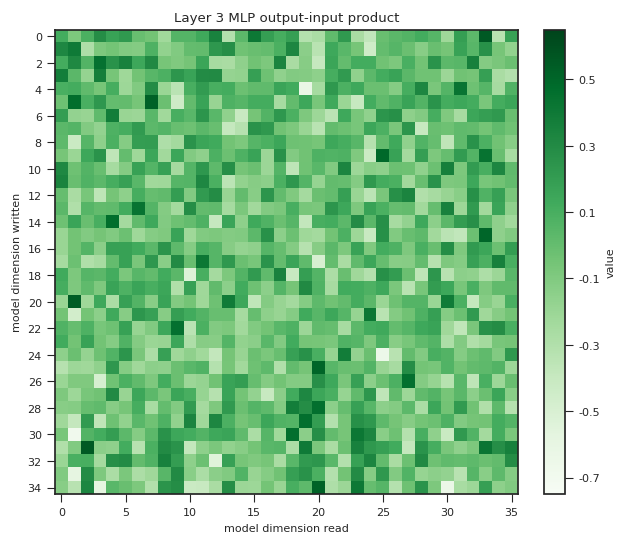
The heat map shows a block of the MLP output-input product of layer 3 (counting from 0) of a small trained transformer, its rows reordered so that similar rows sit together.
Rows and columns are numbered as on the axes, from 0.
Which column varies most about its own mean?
1
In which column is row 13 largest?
6
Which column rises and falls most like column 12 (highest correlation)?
26
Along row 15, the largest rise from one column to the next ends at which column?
25
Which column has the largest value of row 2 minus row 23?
32
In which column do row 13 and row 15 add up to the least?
31
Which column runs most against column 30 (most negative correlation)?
9
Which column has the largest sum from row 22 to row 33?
20
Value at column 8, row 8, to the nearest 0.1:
-0.3
